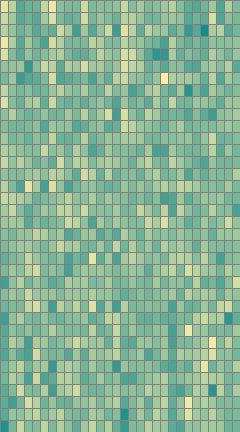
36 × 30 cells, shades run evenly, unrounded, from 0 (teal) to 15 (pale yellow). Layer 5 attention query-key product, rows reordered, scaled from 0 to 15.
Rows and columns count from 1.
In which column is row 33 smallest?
27
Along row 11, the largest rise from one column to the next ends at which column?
16
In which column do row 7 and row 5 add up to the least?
3
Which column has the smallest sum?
22
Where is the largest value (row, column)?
7, 21
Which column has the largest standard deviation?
1
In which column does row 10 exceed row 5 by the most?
20
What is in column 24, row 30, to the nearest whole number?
9
